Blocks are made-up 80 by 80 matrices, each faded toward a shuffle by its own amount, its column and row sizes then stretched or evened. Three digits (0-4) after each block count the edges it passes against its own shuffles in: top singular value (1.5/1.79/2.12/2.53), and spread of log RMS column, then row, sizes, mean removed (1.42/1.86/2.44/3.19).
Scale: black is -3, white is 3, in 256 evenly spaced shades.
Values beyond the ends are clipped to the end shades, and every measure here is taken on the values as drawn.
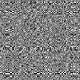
4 1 4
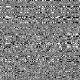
3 0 4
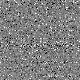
2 0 2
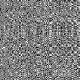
4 2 1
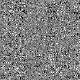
0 3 2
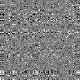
4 2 3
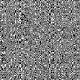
3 3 0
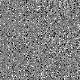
0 3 1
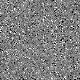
0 2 1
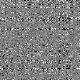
1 2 4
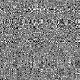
3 0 3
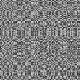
4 1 2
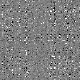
1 3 2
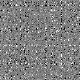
1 3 2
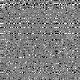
4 1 4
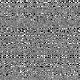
3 2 4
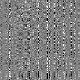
4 4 0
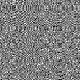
4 0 0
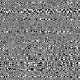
4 1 4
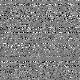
1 0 4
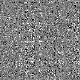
0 3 2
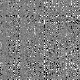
0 4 3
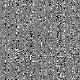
1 4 1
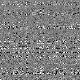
0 2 4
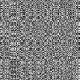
4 3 1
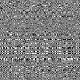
4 0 4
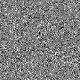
2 0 1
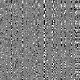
4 4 0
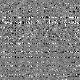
2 2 4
